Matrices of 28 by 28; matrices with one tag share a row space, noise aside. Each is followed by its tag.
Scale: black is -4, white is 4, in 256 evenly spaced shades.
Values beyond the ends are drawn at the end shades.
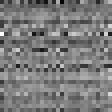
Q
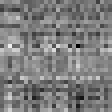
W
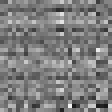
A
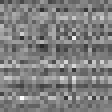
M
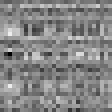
W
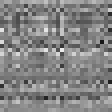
Q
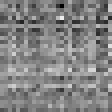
A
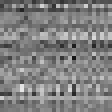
M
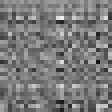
A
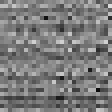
A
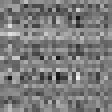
W
